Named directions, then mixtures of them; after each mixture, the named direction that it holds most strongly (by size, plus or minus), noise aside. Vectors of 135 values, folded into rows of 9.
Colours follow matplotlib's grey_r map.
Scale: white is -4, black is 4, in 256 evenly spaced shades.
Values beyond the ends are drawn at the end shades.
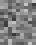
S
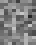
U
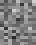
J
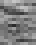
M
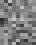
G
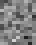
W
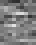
M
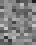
J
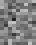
S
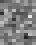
U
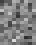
W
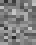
J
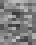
M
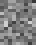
S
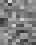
G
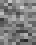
G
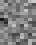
S
